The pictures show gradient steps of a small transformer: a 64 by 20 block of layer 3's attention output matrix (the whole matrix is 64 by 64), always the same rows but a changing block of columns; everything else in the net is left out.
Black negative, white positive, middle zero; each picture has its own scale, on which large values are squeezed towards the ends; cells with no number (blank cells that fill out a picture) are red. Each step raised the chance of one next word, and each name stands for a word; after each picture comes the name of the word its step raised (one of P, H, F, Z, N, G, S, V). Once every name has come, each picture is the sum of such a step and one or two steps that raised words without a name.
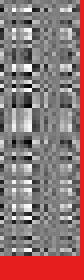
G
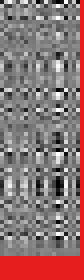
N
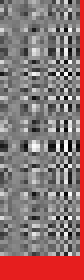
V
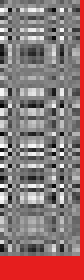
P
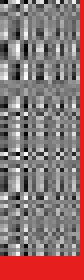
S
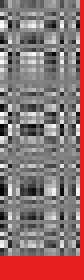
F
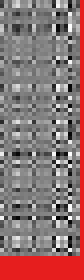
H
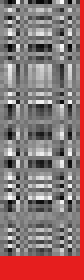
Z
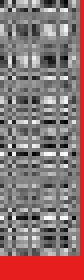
H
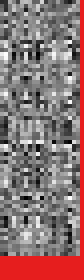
S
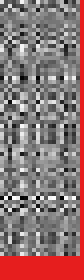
S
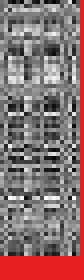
S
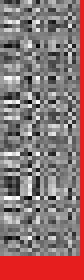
F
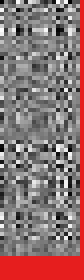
N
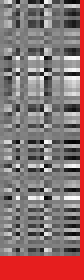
V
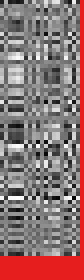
Z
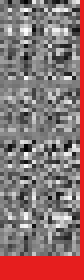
V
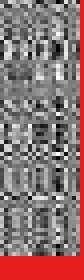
S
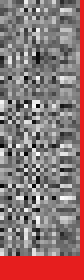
P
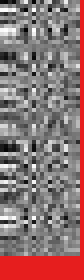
G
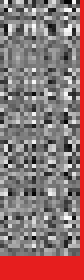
F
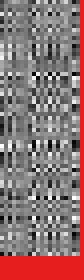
V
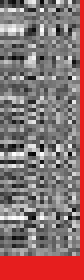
H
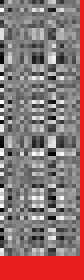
G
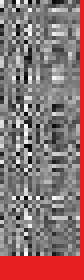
S
